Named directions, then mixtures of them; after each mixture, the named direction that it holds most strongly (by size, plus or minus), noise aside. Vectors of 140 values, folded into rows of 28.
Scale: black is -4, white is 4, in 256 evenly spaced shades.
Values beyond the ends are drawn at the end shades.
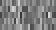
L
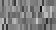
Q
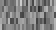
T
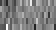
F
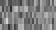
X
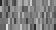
F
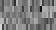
Q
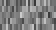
T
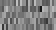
T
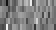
F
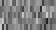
Q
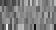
F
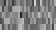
X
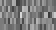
L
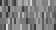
F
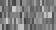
X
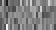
F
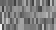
X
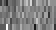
F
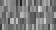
T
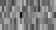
T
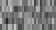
X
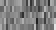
T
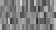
T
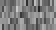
T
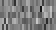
Q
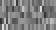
Q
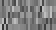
Q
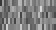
L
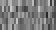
X
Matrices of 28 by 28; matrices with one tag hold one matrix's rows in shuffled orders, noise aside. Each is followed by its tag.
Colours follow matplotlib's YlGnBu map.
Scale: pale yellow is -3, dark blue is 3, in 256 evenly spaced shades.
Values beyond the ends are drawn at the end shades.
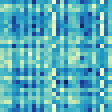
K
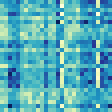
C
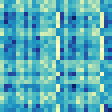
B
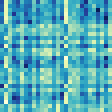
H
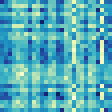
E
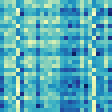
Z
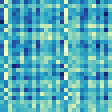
H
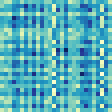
K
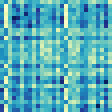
H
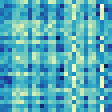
E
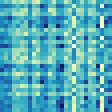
E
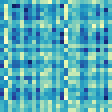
H
